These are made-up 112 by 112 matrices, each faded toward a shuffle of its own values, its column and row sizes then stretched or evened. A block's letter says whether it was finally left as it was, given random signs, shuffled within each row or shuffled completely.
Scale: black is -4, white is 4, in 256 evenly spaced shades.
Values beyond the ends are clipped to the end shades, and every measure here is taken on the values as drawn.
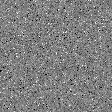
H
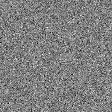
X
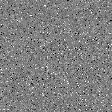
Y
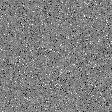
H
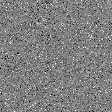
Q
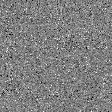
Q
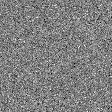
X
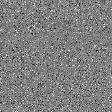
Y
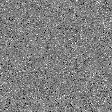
Q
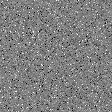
H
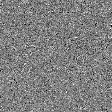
Q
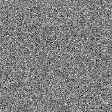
Y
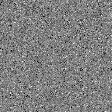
Y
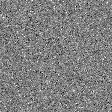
H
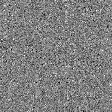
Y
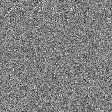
Y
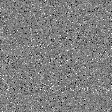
Q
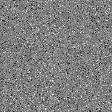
Q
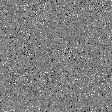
Y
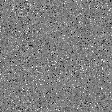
Q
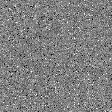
Y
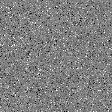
Y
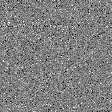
Y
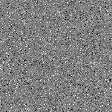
Y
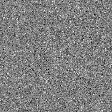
Q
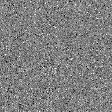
Y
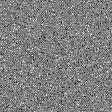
H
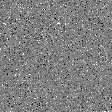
X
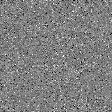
Y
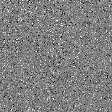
Q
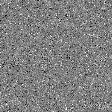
Q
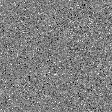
Q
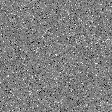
H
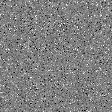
Q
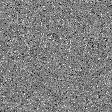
H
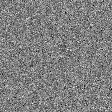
X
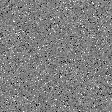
H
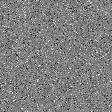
H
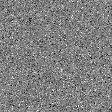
Q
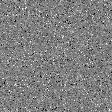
X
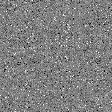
Y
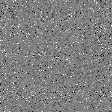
Y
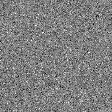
Q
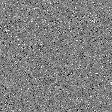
X
